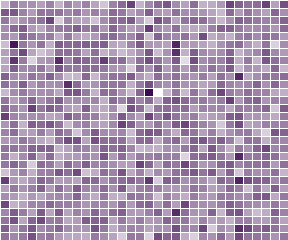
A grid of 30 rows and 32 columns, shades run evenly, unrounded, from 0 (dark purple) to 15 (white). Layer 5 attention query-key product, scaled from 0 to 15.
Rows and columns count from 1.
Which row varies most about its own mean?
12
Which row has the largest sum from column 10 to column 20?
25
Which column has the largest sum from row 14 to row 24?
3
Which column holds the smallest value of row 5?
23
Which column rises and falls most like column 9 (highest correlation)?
8
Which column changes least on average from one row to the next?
13
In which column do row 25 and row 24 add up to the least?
9
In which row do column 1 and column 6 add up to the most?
6
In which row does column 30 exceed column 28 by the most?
17
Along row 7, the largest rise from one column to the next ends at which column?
21
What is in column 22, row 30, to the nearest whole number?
12
